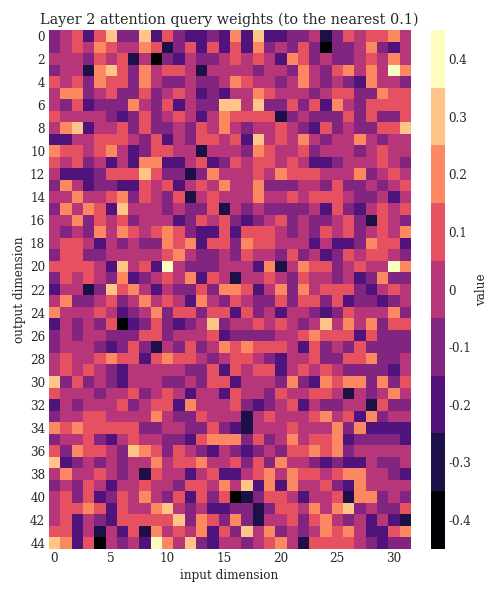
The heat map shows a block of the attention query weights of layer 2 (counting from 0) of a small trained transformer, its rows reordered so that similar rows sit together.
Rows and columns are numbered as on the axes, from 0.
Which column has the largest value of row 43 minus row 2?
9
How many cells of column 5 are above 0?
14
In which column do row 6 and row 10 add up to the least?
13
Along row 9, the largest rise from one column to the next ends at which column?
18
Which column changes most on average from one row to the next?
26
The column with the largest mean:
1
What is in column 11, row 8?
0
